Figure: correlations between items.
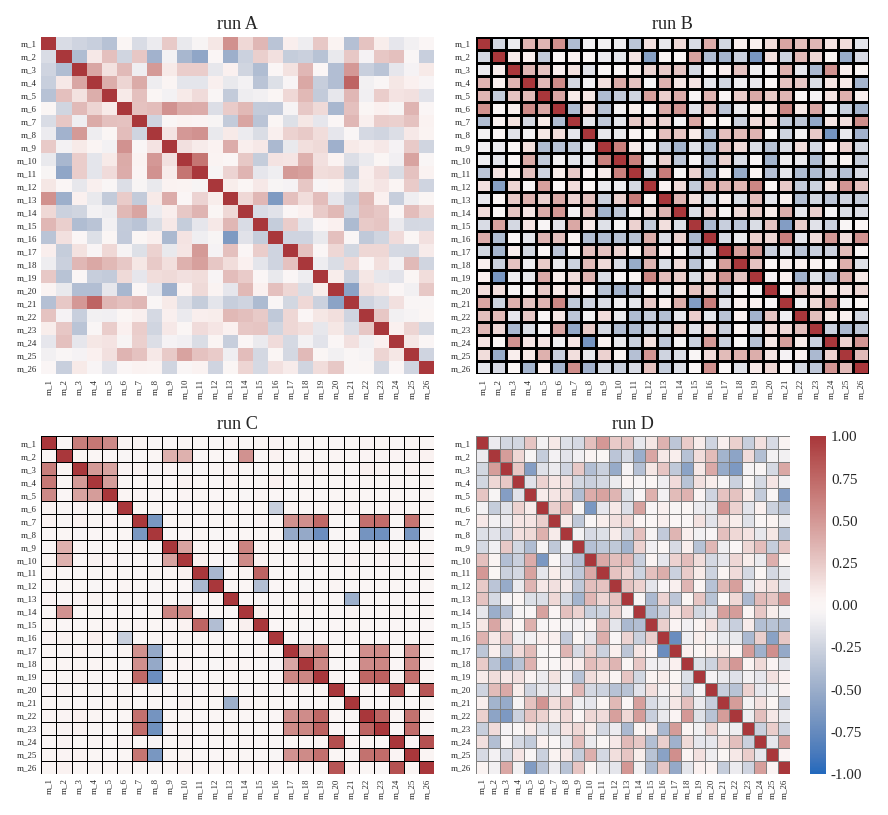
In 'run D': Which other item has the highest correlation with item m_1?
m_11
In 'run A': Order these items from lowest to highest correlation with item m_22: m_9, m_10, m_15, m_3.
m_3, m_10, m_9, m_15
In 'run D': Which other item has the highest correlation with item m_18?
m_22
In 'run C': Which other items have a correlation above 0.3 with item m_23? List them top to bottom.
m_7, m_17, m_18, m_19, m_22, m_25
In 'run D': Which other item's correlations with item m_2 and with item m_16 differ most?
m_17
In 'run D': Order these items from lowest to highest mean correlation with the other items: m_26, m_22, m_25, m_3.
m_3, m_26, m_25, m_22
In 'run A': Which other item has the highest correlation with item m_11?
m_10
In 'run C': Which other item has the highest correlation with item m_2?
m_14
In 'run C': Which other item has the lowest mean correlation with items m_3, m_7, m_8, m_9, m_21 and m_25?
m_13
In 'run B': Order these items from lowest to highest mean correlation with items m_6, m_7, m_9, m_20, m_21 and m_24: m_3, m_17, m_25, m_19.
m_17, m_19, m_25, m_3
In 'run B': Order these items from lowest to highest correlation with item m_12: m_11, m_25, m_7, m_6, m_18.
m_11, m_6, m_7, m_18, m_25
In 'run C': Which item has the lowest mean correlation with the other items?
m_8
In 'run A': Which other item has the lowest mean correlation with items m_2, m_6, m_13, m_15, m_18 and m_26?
m_16
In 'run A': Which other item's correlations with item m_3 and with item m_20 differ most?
m_21
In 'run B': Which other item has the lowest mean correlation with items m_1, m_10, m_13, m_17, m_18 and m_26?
m_2
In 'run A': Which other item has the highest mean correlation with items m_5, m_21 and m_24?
m_4
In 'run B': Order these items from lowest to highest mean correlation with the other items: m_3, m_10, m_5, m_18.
m_10, m_18, m_3, m_5
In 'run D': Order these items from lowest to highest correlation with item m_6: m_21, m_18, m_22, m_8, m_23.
m_23, m_18, m_22, m_8, m_21
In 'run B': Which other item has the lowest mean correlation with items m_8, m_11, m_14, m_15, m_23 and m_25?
m_24
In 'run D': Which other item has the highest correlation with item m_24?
m_26
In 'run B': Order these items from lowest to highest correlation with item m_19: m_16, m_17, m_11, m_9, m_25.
m_9, m_11, m_16, m_25, m_17
